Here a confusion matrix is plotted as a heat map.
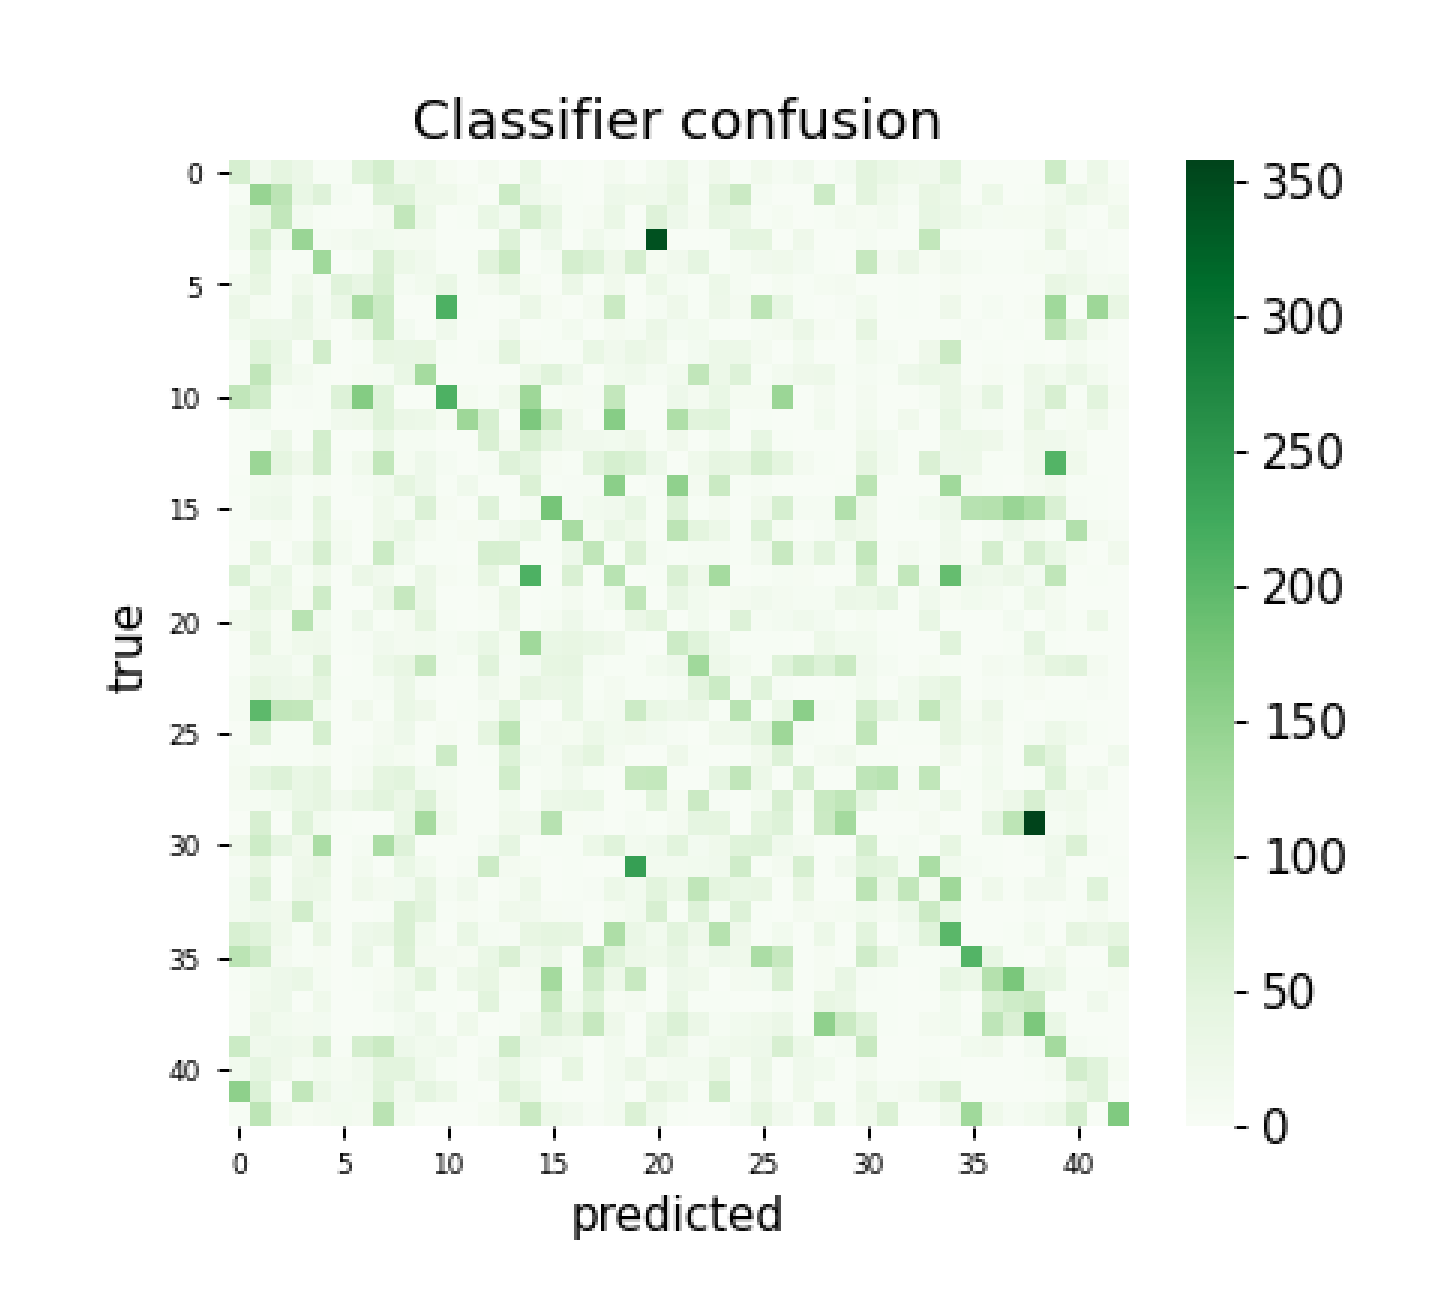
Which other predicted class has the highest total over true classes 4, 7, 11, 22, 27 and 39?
30
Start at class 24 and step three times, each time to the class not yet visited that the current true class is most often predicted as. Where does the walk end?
8
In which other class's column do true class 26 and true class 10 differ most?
6
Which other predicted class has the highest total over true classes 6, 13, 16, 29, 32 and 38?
39
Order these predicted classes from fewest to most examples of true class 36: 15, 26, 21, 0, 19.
0, 21, 26, 19, 15
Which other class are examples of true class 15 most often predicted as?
37
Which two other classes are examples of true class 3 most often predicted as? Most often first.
20, 33
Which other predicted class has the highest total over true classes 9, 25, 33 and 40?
1
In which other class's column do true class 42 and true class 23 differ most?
35
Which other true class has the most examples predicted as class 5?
10
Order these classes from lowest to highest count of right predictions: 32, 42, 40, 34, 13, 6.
13, 40, 32, 6, 42, 34
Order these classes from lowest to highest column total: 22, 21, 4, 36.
36, 22, 21, 4
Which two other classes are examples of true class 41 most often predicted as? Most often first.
0, 3
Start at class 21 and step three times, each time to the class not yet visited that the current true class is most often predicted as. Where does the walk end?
34
